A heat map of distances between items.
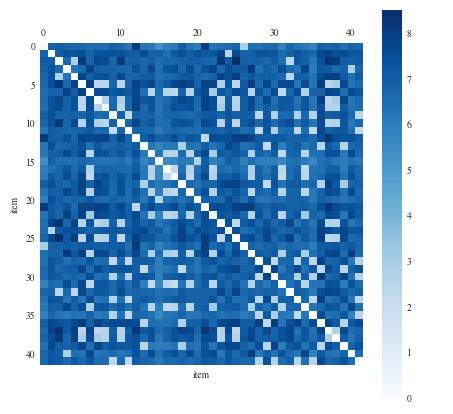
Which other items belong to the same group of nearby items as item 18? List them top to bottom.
13, 29, 36, 39
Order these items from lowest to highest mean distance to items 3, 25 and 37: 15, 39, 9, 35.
35, 15, 9, 39
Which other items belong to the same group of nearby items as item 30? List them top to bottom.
9, 11, 28, 33, 35, 41
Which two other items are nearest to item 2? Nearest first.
32, 4
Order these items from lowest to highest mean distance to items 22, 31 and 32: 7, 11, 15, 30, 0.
15, 0, 11, 30, 7
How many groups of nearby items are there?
10
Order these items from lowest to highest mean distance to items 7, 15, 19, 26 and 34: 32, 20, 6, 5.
6, 20, 5, 32
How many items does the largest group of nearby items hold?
9
